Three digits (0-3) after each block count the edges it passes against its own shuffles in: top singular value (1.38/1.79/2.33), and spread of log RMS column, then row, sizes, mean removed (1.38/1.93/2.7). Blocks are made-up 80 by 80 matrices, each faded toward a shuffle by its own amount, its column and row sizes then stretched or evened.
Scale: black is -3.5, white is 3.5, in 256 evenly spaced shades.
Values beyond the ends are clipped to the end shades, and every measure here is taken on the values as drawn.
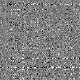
1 2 3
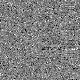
1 0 1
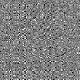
3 2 2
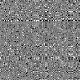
3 1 2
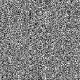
2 2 0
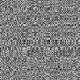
3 1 3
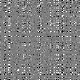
3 3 3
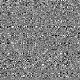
2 1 3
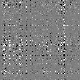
2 3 3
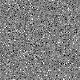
1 1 1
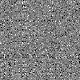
2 1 1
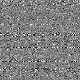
2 0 3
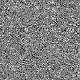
2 0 1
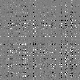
2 3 3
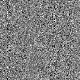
1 2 0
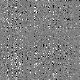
0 3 2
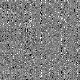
2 3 0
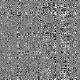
2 3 3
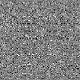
2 0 2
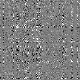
2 3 2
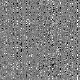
2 3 1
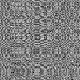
3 0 2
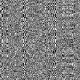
3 3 0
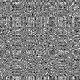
3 1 1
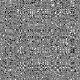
3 2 1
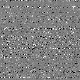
0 0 3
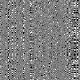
3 3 0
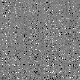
1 2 2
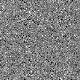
2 1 1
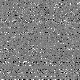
0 0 3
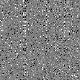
2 2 0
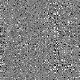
2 2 2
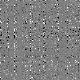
1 3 2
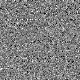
1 1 2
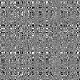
3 3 3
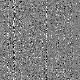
0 3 0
